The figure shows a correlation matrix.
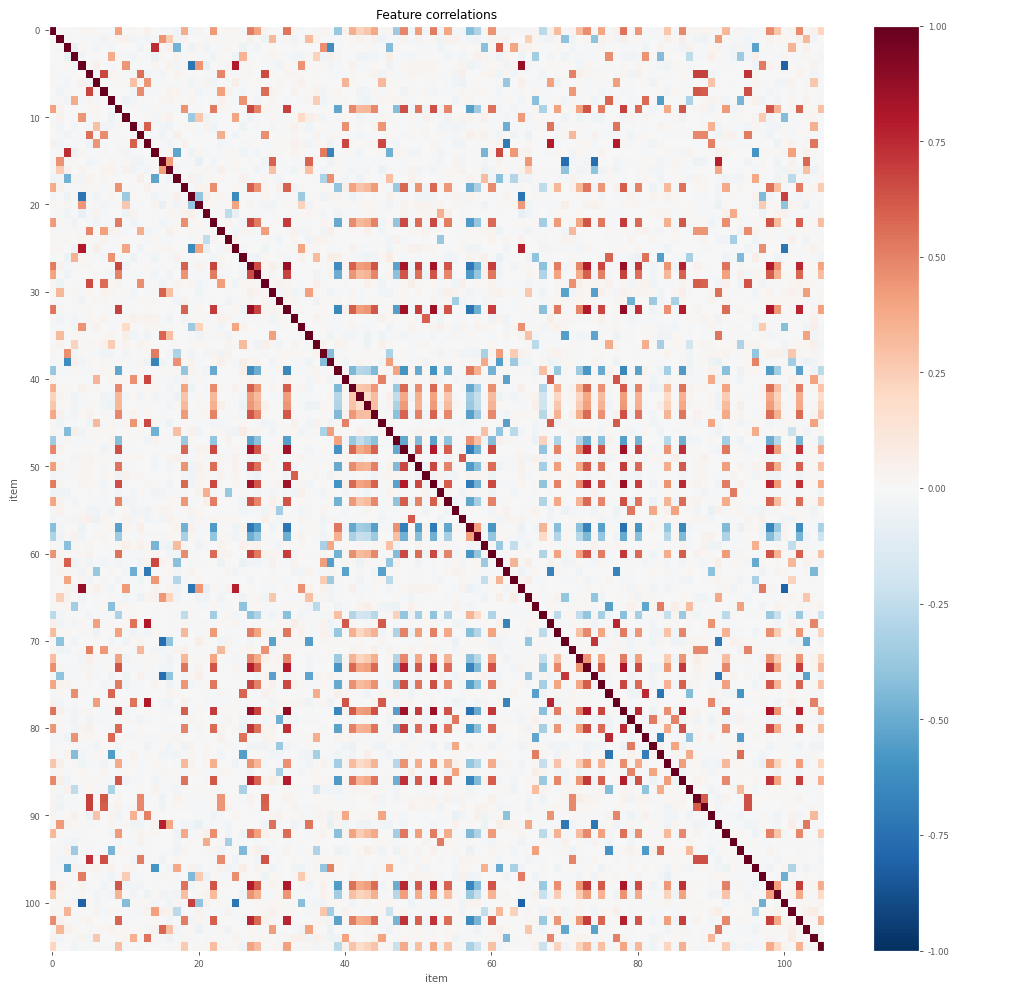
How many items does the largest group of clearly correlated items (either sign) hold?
34
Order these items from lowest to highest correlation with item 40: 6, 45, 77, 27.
27, 6, 45, 77
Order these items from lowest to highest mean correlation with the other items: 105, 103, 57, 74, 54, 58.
57, 58, 74, 103, 105, 54
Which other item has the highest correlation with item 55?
79
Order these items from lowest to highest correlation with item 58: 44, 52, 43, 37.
52, 44, 43, 37
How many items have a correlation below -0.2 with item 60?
5
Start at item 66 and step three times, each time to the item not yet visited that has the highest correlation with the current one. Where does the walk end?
87
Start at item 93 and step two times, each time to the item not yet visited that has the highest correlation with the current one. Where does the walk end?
21
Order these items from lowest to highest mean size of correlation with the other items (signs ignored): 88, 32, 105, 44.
88, 105, 44, 32
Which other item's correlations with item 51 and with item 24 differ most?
33
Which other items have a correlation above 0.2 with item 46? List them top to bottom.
17, 38, 59, 96
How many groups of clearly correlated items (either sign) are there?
11
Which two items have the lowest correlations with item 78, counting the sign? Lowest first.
57, 39
